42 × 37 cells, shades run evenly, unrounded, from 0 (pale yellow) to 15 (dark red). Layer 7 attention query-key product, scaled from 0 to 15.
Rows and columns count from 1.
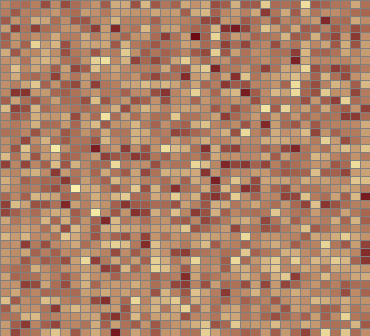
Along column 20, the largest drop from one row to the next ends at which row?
6
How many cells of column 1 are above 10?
3
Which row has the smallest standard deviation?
2
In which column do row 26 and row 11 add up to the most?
7
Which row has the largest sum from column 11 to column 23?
20
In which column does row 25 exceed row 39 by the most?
37
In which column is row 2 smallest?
21
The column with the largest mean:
23
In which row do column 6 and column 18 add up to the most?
24
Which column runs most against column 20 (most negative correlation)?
22
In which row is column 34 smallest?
33
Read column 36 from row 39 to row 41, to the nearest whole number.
8 8 4
